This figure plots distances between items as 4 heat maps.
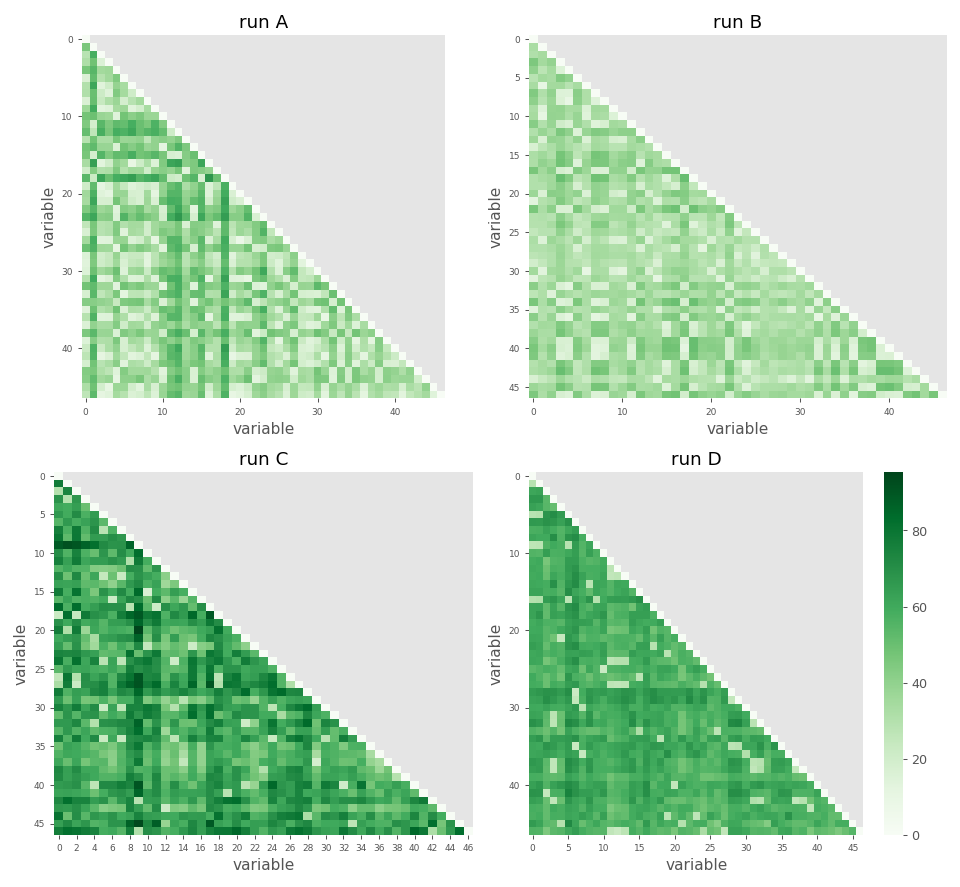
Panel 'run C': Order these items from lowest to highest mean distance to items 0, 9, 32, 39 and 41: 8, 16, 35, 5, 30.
35, 16, 5, 30, 8
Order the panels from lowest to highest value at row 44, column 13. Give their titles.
run B, run A, run D, run C
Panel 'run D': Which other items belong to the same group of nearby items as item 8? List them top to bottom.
14
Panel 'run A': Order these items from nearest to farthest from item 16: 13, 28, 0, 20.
20, 28, 0, 13
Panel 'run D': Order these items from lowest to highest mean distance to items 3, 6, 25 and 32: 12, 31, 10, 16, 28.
31, 10, 28, 12, 16
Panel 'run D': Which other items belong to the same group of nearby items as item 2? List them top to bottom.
41
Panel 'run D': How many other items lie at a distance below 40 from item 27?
5
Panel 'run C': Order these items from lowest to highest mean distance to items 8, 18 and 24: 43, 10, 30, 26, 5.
5, 30, 26, 43, 10
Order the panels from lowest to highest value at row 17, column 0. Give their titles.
run A, run B, run D, run C
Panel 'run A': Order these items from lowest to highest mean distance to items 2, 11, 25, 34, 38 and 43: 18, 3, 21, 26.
3, 26, 21, 18
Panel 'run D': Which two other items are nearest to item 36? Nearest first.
7, 30
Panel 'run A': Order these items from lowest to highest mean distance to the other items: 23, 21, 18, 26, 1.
26, 21, 23, 1, 18
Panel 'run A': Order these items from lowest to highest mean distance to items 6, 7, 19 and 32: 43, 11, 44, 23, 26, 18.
26, 43, 44, 23, 11, 18
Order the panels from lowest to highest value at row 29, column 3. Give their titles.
run A, run B, run C, run D
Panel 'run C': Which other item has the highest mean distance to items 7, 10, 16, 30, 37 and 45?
9
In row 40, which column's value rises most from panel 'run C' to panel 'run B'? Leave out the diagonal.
21
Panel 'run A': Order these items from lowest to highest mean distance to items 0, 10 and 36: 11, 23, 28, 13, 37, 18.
28, 37, 13, 23, 11, 18
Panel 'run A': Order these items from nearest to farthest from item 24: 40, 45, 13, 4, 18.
13, 40, 45, 4, 18
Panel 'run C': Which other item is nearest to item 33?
45
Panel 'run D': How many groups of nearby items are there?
15
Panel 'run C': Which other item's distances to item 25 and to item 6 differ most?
16
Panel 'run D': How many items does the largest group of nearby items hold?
6
